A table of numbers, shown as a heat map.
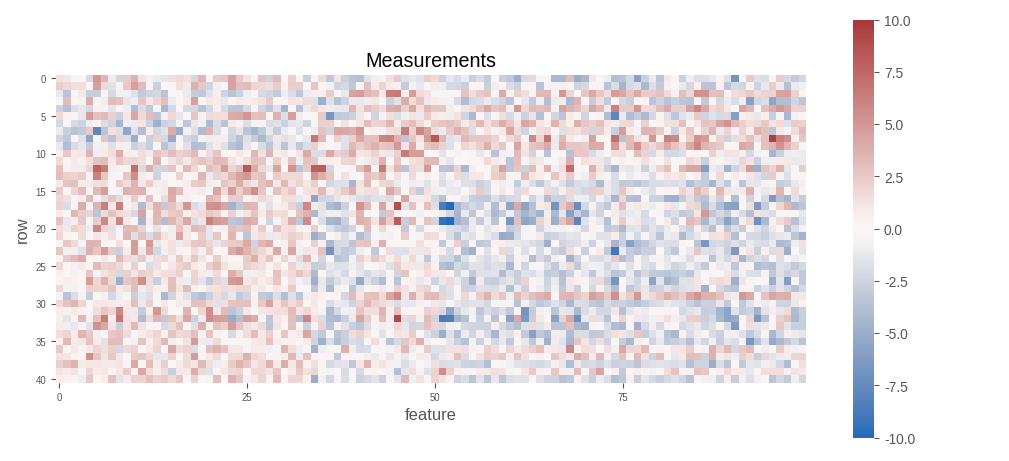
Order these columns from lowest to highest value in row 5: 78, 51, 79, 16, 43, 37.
78, 37, 79, 16, 43, 51
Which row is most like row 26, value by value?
40
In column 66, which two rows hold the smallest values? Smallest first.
17, 32
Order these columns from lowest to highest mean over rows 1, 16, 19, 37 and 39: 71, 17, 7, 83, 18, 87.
83, 87, 71, 7, 17, 18
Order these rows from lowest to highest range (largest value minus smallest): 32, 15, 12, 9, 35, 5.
15, 9, 35, 5, 12, 32
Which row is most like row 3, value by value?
35
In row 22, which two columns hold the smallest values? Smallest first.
86, 76
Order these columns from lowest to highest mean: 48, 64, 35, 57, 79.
79, 57, 64, 35, 48
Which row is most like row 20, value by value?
1
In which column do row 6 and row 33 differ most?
90
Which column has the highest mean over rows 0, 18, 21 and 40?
23
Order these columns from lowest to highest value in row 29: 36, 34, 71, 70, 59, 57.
36, 34, 70, 59, 57, 71
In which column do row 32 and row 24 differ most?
68
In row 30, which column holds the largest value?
28
